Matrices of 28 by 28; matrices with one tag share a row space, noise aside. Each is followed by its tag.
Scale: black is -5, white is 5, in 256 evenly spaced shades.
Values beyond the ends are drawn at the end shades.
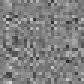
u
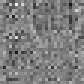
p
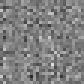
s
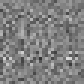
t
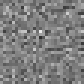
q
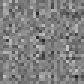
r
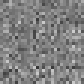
r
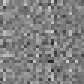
s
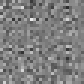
t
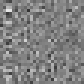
u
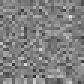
q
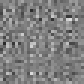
t
